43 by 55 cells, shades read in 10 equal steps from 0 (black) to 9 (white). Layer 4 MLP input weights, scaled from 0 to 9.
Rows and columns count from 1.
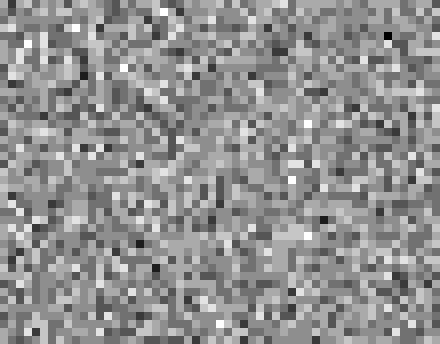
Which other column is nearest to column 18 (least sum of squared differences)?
30
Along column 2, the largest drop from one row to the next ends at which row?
11
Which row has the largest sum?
23
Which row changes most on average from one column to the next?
8
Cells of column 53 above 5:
17
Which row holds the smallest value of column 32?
10
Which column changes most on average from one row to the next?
49
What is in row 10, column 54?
5
